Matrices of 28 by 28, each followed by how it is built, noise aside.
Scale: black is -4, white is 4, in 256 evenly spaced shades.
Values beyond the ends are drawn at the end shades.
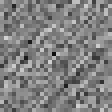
Hankel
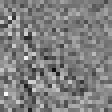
lower triangular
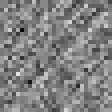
Hankel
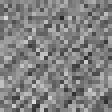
Hankel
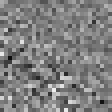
lower triangular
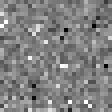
sparse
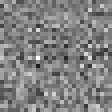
low rank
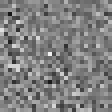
lower triangular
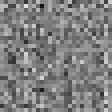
low rank
